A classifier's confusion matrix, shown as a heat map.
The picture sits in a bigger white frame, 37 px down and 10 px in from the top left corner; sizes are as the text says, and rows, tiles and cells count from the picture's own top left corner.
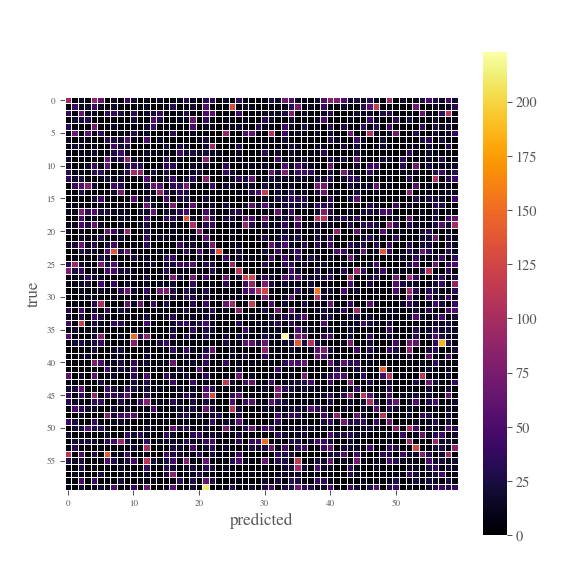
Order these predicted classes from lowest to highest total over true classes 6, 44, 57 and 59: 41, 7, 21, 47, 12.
41, 47, 7, 12, 21
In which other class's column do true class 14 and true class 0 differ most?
30
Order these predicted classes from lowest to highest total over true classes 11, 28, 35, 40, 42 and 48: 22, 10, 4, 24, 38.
38, 22, 24, 4, 10
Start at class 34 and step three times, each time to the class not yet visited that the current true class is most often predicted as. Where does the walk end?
21
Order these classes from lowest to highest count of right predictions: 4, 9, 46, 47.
47, 4, 9, 46
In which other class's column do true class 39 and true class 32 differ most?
44
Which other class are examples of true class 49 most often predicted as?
42
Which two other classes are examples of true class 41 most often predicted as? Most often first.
48, 20
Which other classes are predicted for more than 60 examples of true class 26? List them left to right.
0, 44, 55
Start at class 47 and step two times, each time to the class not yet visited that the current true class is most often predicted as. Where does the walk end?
1
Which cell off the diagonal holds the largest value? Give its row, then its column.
36, 33
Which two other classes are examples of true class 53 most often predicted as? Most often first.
12, 59
